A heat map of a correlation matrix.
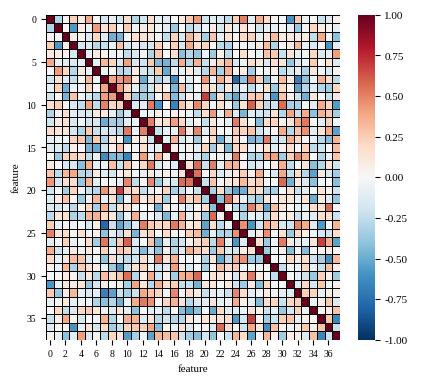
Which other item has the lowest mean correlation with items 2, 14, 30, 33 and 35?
37
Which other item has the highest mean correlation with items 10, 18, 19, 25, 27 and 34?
0
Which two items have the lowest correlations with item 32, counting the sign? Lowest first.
7, 8
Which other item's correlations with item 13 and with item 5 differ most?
12
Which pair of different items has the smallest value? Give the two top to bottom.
7, 24
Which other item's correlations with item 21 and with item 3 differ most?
23
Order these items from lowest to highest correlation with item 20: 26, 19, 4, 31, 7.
19, 4, 31, 26, 7
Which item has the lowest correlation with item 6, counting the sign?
15
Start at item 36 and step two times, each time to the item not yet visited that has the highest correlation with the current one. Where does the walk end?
26
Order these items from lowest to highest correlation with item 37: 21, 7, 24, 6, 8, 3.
21, 7, 3, 6, 8, 24
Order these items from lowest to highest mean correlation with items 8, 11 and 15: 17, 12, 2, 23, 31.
2, 12, 23, 17, 31
